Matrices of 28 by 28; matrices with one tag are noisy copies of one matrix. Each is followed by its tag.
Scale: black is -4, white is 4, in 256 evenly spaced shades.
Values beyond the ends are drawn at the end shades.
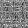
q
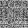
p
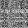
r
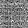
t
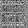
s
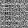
t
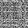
q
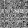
r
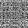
q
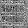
s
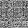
p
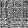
p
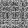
q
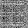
s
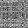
q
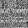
r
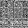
p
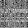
r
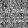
r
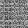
t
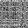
q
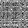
q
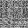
p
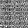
t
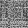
p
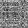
q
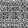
q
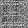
s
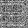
s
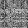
r
